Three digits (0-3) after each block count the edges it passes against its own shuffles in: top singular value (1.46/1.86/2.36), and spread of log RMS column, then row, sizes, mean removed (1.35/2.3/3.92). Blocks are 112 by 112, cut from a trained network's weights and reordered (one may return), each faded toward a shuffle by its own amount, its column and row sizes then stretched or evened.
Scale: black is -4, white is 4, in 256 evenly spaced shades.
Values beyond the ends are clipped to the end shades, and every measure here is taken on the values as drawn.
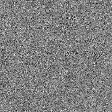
0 1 1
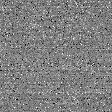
0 0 1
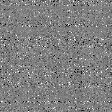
0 1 2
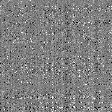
1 1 2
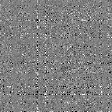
1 2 2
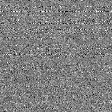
1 0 2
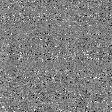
0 0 2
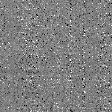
0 2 1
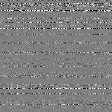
2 0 3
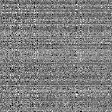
3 2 1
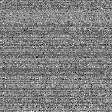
3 1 1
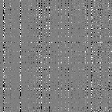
3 3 2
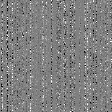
1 3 0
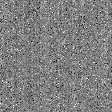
0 1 0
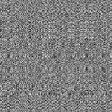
3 1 2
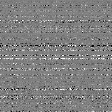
2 1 3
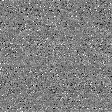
0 0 1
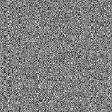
2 2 1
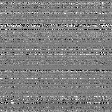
3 1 3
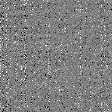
0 2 0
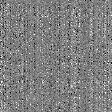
2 2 1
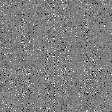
0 2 1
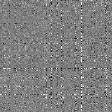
2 2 2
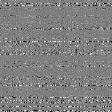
1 0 3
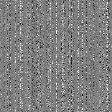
2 3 0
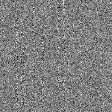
0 2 0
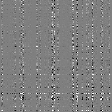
3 3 2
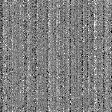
3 2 1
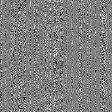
0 3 0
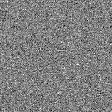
1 0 1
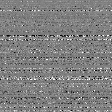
2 0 3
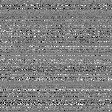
2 0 3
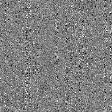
0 2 0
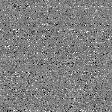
0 1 2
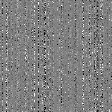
1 3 0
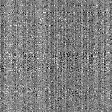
3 0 2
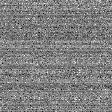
2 0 1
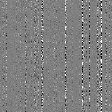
2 3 1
